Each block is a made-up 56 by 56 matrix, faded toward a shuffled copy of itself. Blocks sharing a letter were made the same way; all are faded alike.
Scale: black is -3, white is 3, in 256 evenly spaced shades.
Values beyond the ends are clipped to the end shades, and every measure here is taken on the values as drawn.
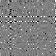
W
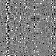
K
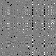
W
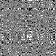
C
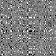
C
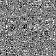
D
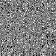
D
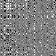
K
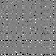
W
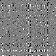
K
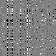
W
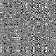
C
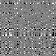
W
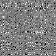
C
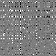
W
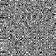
D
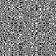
C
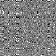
C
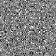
D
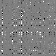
W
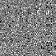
D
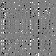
W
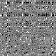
C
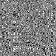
D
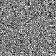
D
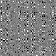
K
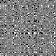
C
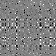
W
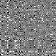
C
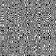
C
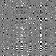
W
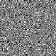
D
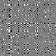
W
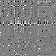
W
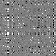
W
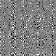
K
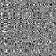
C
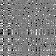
W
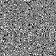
D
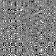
C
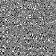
D
